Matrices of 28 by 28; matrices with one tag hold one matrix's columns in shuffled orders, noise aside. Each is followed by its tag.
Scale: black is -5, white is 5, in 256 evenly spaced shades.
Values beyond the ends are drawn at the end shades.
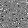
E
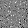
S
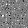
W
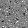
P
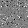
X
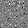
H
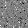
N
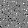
E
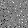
S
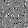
W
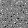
E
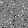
S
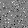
S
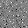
S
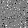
N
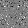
X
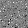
S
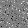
E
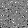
S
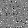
P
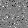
X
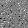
E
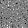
N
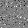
X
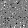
N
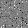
N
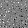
S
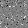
X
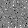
N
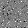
P
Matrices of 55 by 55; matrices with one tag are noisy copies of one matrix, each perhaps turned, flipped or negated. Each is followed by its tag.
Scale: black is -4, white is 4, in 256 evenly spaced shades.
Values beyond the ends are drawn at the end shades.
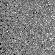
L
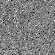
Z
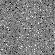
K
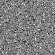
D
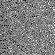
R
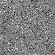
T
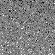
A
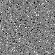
D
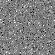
Z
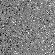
A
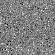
T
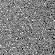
R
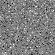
T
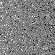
R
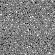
K
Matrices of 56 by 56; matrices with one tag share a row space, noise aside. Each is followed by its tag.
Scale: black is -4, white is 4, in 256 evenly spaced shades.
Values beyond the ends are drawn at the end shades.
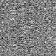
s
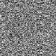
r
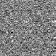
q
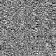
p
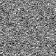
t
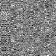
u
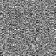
t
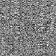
r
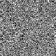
t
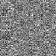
u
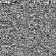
u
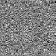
q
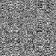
r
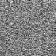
q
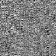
u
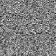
t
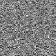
t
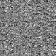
q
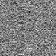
s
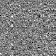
q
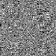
r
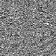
r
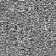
s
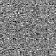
t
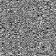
r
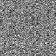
t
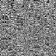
u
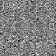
t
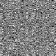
t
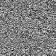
q
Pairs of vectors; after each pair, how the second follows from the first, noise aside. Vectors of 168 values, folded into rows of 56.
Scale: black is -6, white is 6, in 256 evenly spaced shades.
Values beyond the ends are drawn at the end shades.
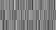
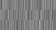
wrapped around, shrunk.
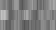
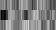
negated, scaled up.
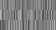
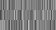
negated.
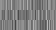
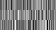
negated, scaled up.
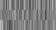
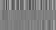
partly zeroed.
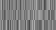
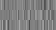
partly zeroed.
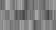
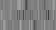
partly zeroed.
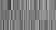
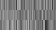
reversed.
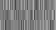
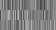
shuffled.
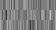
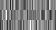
negated, scaled up.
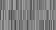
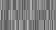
negated.
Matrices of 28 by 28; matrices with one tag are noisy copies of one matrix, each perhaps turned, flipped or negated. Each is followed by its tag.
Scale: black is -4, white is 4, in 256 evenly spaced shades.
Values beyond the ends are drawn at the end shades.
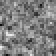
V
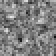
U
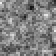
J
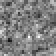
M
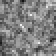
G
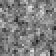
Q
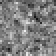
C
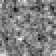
M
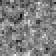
C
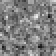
M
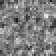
M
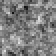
Q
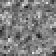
M
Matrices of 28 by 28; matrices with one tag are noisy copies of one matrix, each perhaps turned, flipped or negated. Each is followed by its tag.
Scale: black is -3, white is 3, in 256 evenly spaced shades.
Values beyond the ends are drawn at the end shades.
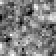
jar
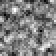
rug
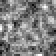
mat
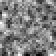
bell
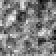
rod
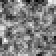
bell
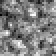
rod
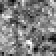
jar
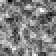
rug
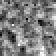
rod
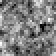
jar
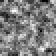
rug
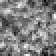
mat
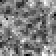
mat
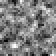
rug
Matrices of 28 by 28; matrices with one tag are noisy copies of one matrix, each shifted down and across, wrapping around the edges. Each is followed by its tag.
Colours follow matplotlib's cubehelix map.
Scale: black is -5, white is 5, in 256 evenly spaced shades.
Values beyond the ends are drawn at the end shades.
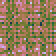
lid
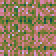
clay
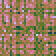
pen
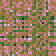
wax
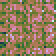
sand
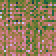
wax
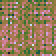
wax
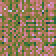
wax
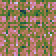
sand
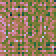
wax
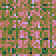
sand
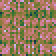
clay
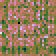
clay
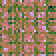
sand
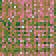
wax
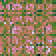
sand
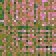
wax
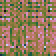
wax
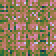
sand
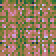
pen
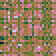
pen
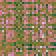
pen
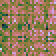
sand
